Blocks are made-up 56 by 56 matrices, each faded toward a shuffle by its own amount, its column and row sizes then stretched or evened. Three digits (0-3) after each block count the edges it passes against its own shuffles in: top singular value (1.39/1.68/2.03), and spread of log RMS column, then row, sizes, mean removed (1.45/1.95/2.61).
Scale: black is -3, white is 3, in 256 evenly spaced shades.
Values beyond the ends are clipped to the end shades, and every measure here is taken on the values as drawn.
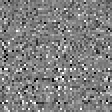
2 1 2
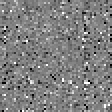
1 1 1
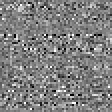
1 0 3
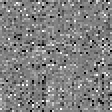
2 1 1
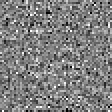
2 1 1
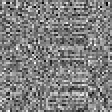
3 0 1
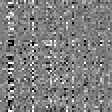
3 3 2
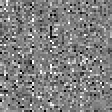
2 2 0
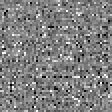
2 0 2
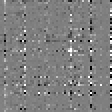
3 3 2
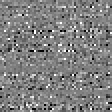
1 1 3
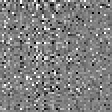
3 2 2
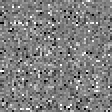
0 1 1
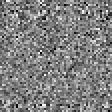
2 0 1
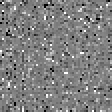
1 2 0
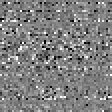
1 0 3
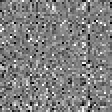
3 2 1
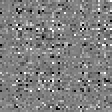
2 2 3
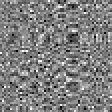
3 0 0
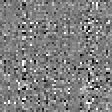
2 3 2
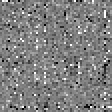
0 2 1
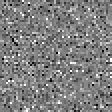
1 0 0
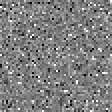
0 0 1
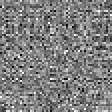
3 1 1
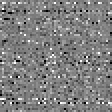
0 1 3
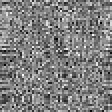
3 1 0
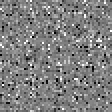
0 2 1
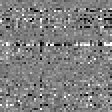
3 1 3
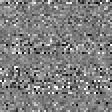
2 0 3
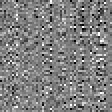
3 3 0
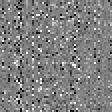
1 3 0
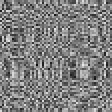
3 2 1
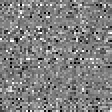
1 1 3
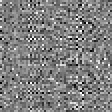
3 2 2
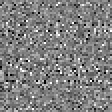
1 0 2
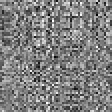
3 2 1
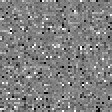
0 0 2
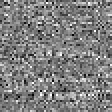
3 0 2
